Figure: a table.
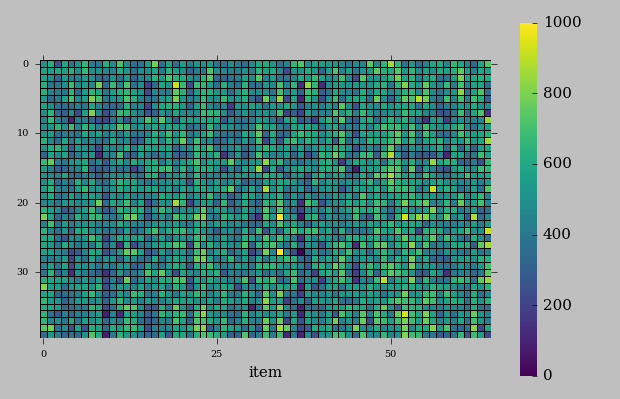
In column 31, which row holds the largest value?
15
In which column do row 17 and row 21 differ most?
50
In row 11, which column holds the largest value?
64
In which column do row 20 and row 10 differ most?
37
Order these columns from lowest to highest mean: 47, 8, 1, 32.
8, 47, 1, 32
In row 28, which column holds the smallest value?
4
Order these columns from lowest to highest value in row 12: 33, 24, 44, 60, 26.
60, 26, 44, 33, 24
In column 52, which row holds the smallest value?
13
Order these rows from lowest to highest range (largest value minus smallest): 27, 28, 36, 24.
28, 24, 36, 27
